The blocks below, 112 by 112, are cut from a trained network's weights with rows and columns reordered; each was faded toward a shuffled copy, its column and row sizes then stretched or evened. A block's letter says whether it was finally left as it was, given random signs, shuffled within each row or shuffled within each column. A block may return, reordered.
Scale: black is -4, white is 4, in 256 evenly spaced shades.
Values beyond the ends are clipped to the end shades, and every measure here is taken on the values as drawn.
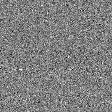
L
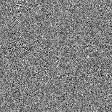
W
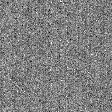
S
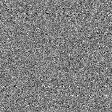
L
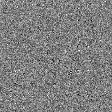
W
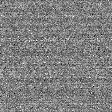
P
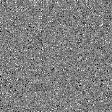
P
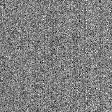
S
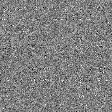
W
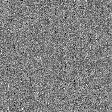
S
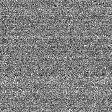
P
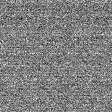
L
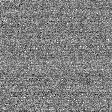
L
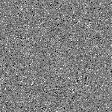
W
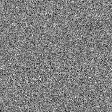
L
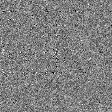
W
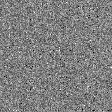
W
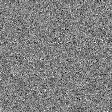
L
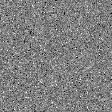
S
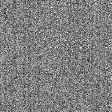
P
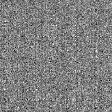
P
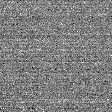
P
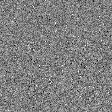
W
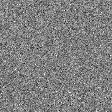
L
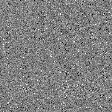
W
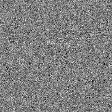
W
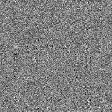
P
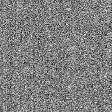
P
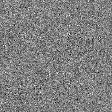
W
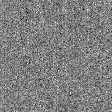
S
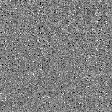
P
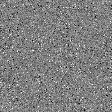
S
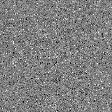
P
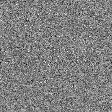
L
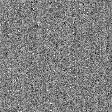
S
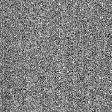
P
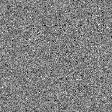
W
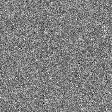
S
